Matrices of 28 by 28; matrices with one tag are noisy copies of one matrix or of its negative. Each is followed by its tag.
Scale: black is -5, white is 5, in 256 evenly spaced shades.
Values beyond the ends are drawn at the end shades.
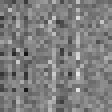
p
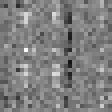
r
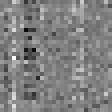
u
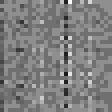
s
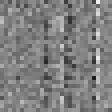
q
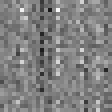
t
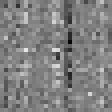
r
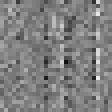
q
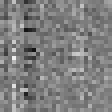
u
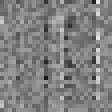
q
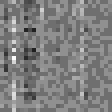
u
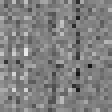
p
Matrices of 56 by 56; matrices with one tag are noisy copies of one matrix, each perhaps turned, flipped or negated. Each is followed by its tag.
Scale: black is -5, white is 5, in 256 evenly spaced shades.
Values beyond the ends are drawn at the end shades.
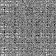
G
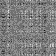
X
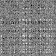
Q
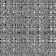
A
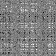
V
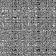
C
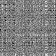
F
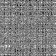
F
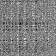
Q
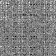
G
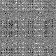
V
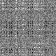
V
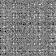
A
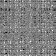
F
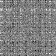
F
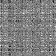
F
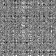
A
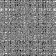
F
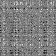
X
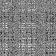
V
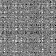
A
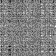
F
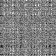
F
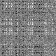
V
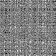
F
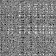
Q
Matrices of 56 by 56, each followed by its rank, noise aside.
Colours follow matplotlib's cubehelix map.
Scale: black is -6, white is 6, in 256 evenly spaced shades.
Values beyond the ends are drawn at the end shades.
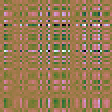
one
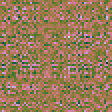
four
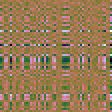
one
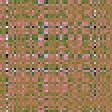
two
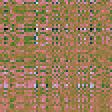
two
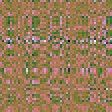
three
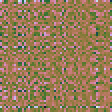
three
